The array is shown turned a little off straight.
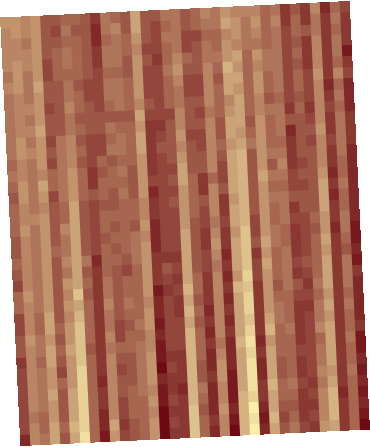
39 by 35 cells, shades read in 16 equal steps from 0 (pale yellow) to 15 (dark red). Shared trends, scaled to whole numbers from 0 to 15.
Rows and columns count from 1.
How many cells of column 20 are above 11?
19
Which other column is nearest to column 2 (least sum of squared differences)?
14
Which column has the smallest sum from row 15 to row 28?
24
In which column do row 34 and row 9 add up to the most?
35
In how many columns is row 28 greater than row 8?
13
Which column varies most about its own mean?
7
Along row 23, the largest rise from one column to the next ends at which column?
25
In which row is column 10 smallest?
38
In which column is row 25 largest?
22
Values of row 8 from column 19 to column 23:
11 11 7 9 5
